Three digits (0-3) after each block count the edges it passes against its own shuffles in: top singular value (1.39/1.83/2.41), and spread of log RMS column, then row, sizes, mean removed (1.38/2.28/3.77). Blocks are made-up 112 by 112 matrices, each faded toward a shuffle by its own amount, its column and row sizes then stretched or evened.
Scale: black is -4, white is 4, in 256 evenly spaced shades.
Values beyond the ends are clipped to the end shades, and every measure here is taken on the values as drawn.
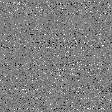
0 0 2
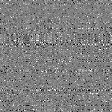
3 0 2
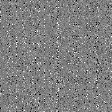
0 2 1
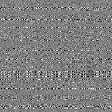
3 0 3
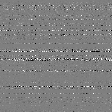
2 1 3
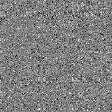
2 1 1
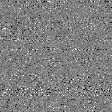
2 0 2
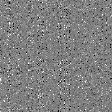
1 2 0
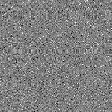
3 0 0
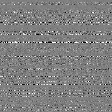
3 0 3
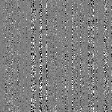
2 3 1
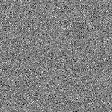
2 0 1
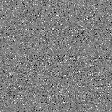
2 0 1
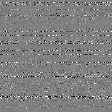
1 0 3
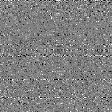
3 0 2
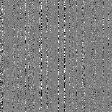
2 3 0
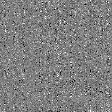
1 2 1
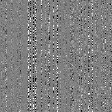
1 3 0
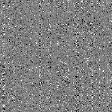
2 2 1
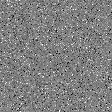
1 0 0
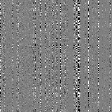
3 3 1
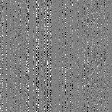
2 3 0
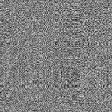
3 1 1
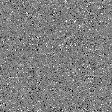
1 1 1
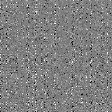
2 2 1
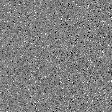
0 1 0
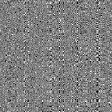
3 2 1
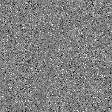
1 1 0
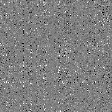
1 2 1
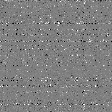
1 1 2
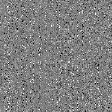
1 2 0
